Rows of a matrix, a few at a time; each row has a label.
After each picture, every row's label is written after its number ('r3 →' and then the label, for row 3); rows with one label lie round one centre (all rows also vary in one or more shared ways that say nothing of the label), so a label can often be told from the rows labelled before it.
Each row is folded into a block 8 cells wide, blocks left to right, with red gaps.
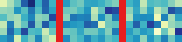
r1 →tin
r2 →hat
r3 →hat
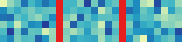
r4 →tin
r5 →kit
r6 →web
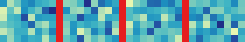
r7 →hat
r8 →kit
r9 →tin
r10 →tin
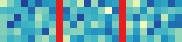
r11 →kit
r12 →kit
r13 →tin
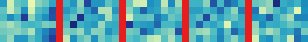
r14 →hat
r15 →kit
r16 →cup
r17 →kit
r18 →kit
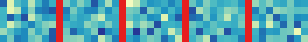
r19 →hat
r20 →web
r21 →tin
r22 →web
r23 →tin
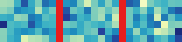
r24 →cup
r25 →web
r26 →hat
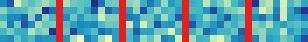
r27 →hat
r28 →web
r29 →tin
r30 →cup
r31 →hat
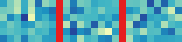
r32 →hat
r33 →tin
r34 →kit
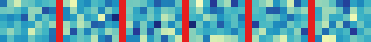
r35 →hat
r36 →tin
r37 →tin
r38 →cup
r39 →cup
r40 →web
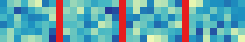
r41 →cup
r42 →hat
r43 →cup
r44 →tin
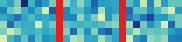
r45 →kit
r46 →web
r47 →kit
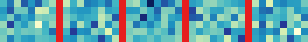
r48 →kit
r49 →tin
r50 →kit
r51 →web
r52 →tin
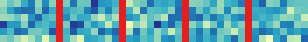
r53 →cup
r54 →web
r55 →tin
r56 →tin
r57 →web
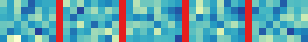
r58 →web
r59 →tin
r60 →hat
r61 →hat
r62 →web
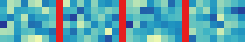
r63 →cup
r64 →tin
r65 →cup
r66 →hat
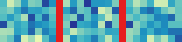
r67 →cup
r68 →kit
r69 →cup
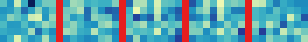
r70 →web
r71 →hat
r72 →hat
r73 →hat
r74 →tin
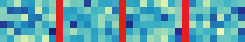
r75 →cup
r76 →kit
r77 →cup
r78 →hat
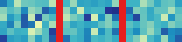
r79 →hat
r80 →hat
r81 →web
